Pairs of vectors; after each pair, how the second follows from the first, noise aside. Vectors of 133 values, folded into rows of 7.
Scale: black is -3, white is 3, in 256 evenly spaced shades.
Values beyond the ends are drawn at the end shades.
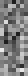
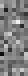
wrapped around, partly zeroed.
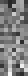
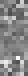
wrapped around, negated, partly zeroed.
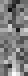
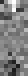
reversed, partly zeroed.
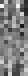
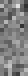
shrunk.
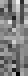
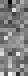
reversed, partly zeroed.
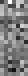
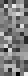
reversed, negated.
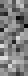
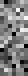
reversed.
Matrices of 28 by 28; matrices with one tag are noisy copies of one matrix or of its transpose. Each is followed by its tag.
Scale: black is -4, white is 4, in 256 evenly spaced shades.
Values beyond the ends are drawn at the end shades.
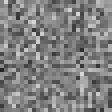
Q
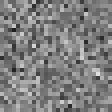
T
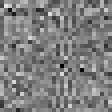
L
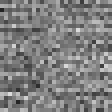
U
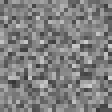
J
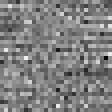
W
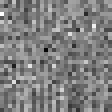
W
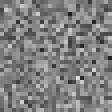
T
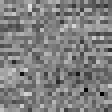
W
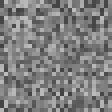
L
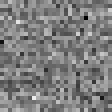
Q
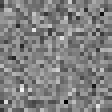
T
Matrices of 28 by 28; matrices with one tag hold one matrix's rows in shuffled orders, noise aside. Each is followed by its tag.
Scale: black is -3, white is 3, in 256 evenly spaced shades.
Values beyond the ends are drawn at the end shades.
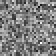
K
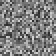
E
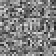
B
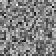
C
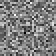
C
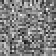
B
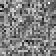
B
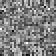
B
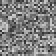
K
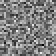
C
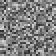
C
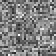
K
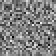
E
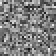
B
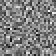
E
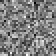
C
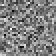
C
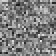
K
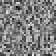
E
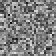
C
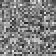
B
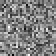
C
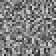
E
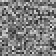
K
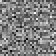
K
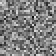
C
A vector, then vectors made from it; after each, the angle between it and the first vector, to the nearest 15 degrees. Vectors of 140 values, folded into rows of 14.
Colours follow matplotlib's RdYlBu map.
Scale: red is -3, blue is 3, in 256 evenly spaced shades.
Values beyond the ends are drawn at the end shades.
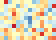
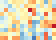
120 degrees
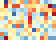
135 degrees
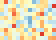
15 degrees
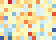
120 degrees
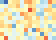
135 degrees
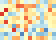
120 degrees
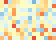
30 degrees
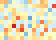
45 degrees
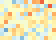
105 degrees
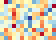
15 degrees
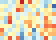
105 degrees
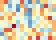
60 degrees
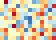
15 degrees
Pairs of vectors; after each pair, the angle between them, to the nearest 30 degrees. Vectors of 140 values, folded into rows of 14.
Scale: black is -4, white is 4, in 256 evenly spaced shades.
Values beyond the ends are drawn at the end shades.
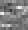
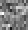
30 degrees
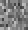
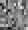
150 degrees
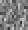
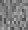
120 degrees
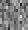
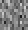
150 degrees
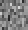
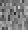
30 degrees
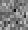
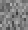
120 degrees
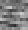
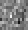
120 degrees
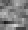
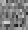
120 degrees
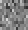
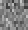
30 degrees
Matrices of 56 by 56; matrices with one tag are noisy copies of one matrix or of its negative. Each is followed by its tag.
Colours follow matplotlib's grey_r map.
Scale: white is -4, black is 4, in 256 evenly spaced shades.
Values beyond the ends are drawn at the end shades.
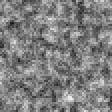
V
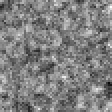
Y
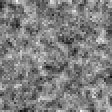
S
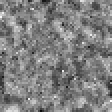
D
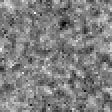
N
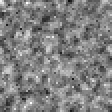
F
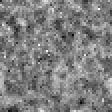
D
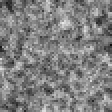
N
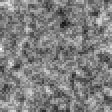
N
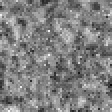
D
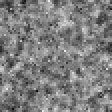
N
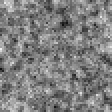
N
